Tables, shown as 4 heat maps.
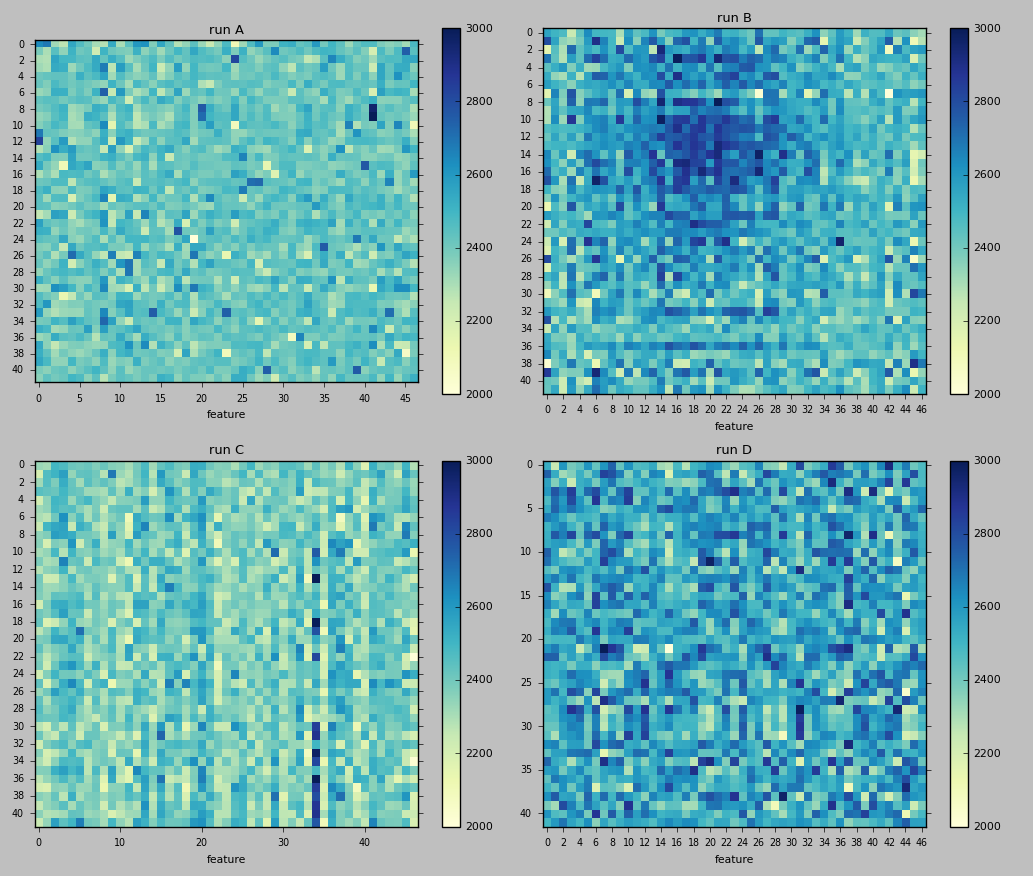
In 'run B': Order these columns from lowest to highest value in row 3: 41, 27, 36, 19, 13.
41, 27, 36, 13, 19
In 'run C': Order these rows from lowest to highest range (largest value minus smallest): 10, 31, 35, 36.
35, 10, 31, 36
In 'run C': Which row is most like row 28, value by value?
21
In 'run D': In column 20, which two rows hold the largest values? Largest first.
11, 34
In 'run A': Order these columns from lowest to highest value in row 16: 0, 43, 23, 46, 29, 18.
29, 0, 23, 18, 43, 46
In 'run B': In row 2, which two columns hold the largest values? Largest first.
14, 9
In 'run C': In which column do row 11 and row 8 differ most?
45
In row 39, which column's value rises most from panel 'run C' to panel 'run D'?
35
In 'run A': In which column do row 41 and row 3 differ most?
8
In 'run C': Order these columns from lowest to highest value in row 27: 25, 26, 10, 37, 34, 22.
22, 10, 25, 26, 34, 37
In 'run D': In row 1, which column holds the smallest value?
15
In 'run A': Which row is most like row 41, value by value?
16
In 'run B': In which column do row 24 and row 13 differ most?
24
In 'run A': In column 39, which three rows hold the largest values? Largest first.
40, 24, 11
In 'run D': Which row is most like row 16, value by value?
32
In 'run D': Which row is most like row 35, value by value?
23
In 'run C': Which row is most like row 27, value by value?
15
